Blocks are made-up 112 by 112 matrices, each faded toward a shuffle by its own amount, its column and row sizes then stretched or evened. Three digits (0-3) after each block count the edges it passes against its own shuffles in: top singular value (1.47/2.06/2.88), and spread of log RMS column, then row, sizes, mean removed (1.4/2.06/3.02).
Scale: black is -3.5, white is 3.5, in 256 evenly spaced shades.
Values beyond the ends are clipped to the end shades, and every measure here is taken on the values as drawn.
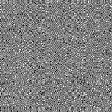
3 1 0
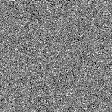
1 0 0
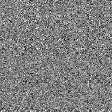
1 1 2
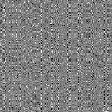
3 3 0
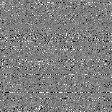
0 1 3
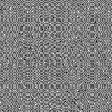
3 1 0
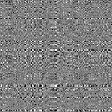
3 2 3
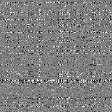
2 2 3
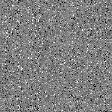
1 2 0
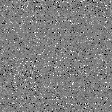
0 1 2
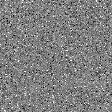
1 1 0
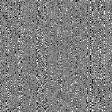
2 3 0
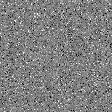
1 0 0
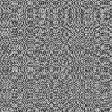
3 2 2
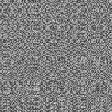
3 0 0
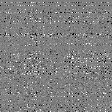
0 2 3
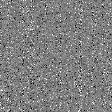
0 2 0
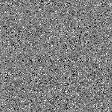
0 1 2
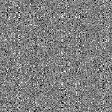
2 2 1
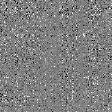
0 3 2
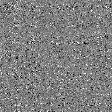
0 1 2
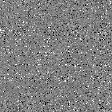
0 1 2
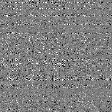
0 2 3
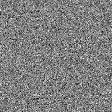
1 0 1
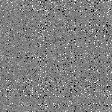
1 2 2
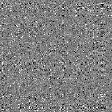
2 2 2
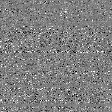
0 0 3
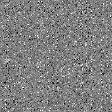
1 2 1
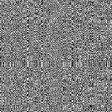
3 3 0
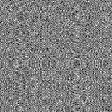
3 0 0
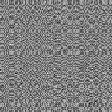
3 0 0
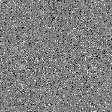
1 0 1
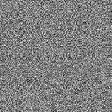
2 0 1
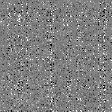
1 3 2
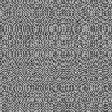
3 0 0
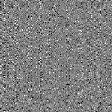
2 2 0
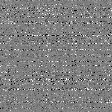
1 1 3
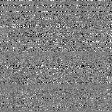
0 1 3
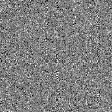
1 2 0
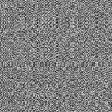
3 2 0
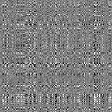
3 3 3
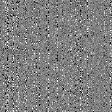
1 3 0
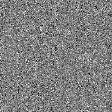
0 2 1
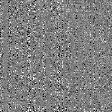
1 3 1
